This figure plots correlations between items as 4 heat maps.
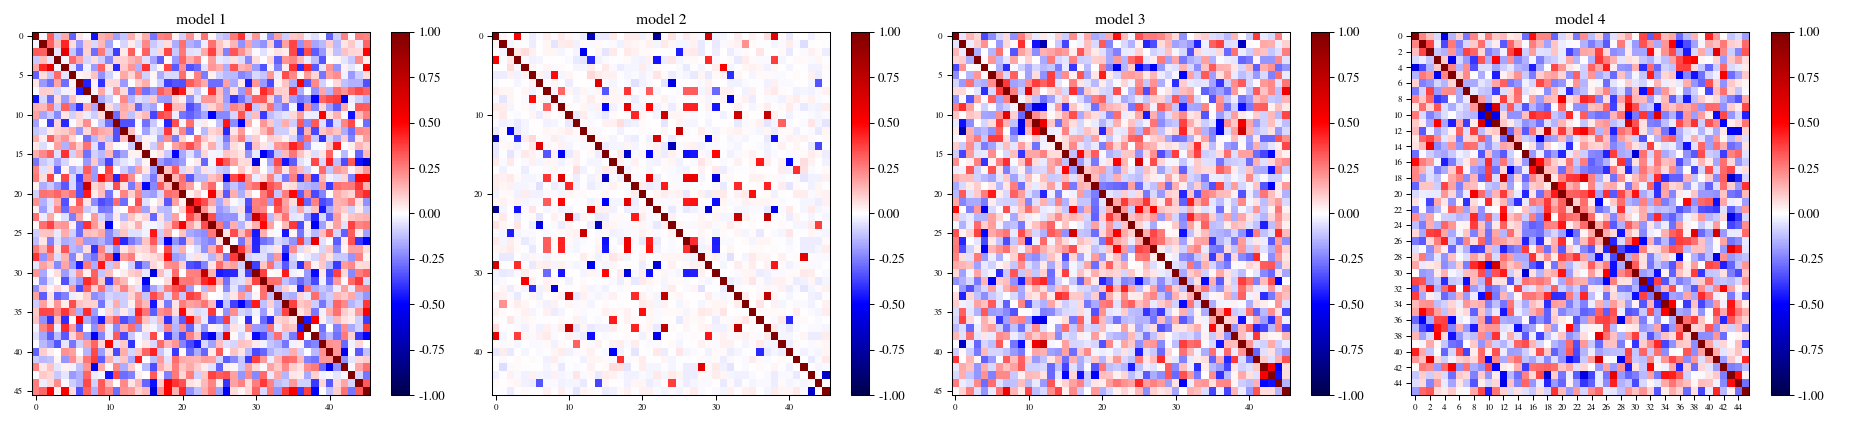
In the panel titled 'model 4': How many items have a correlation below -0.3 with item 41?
4
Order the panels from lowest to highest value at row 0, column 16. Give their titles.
model 1, model 2, model 3, model 4
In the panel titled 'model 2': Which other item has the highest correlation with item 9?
18
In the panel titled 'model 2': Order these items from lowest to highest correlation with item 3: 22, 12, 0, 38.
22, 12, 38, 0
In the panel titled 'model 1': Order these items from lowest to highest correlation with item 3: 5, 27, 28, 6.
28, 27, 6, 5
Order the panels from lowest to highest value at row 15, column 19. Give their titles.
model 1, model 4, model 2, model 3
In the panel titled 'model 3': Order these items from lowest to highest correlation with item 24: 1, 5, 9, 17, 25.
9, 1, 17, 25, 5
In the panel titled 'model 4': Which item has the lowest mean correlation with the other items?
15
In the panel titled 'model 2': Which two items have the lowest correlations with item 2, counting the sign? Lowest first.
12, 25
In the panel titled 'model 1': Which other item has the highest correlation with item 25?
16
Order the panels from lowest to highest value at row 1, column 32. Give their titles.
model 3, model 2, model 1, model 4
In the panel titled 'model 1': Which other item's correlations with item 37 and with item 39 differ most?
13
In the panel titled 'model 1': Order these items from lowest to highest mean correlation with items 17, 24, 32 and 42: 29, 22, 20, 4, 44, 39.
39, 22, 4, 29, 44, 20
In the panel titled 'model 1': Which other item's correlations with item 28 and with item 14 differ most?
34
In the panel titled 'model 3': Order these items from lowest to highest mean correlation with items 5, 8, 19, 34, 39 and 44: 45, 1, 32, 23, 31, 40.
31, 1, 40, 45, 23, 32
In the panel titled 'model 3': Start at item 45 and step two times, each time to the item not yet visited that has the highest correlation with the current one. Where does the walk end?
10
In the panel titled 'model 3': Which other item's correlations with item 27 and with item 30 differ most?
6
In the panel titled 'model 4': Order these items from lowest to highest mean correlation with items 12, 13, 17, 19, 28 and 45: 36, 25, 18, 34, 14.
36, 25, 14, 34, 18
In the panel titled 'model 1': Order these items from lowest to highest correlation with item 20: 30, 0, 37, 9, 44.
0, 30, 9, 37, 44
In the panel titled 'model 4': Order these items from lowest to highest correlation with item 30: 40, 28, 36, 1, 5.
1, 40, 5, 36, 28
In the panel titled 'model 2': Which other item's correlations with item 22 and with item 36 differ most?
0
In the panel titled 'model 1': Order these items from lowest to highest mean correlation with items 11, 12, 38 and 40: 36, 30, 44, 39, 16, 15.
30, 44, 15, 39, 36, 16
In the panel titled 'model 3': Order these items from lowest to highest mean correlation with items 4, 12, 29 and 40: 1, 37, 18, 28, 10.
28, 1, 10, 37, 18
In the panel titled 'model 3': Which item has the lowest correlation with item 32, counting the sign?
2
